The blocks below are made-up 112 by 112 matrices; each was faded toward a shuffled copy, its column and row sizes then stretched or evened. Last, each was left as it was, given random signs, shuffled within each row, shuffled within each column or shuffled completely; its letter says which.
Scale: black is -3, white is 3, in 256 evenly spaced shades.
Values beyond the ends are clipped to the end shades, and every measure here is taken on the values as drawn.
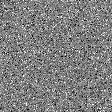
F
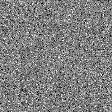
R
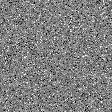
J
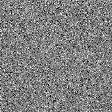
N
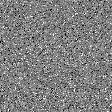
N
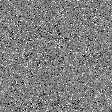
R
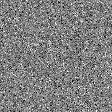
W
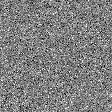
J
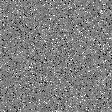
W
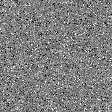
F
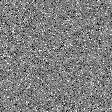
J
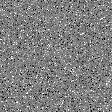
F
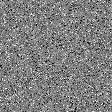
J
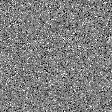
R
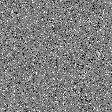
W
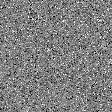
W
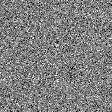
N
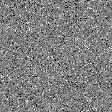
N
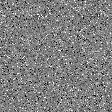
F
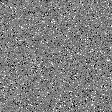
J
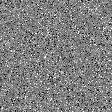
J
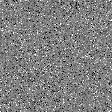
W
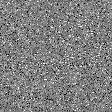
F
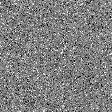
W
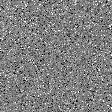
W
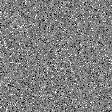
N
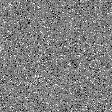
N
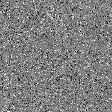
N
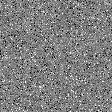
W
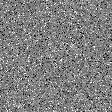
J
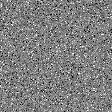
W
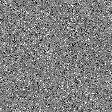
R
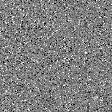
N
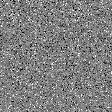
R
